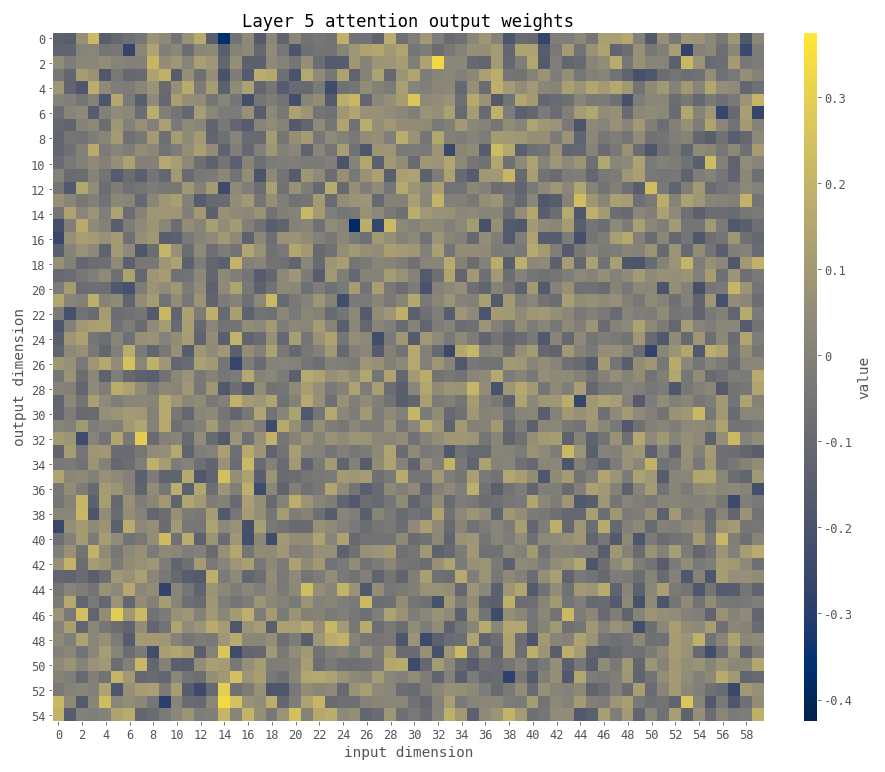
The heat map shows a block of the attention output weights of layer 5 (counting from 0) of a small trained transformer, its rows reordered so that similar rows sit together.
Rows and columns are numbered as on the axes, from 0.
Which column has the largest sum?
28
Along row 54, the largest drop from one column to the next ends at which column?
1
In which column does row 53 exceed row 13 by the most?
14
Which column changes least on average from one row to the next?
19
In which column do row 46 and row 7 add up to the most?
5
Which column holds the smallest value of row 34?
43
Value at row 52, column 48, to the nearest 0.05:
-0.1
